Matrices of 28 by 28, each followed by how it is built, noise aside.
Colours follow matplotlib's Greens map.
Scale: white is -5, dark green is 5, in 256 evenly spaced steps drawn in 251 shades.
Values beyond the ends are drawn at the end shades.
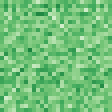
repeating columns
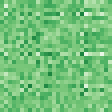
low rank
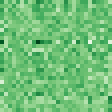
low rank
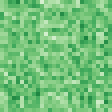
blocks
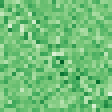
banded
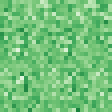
repeating columns
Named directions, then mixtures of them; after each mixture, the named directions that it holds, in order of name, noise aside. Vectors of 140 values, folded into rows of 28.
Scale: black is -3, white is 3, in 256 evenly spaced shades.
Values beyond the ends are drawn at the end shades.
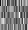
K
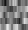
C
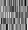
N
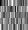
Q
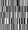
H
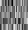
C, Q.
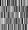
K.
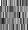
K.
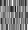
N, Q.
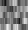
C.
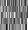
K, N.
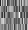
K.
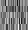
H, N.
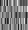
H, Q.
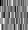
K, Q.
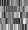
C, K.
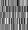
H.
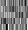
N.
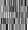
N.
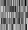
C, N.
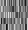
N.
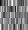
Q.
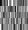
Q.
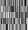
N.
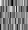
Q.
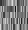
H, Q.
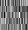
H, K.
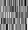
N.
